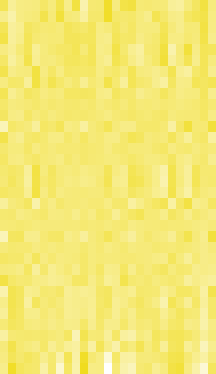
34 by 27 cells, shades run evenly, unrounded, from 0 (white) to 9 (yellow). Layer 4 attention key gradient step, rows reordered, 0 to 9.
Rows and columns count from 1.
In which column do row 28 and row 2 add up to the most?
14
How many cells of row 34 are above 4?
19
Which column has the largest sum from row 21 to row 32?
2
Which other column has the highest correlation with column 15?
12
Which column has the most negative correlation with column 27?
1
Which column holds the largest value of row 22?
27
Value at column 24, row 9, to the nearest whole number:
5
